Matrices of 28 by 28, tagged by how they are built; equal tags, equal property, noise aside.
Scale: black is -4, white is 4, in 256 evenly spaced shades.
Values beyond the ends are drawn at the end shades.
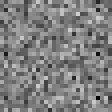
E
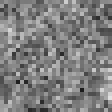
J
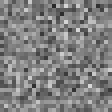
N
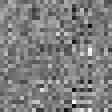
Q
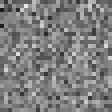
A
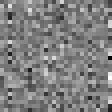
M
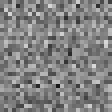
A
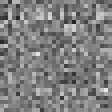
Q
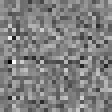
Q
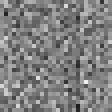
E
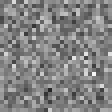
A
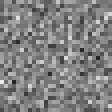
N
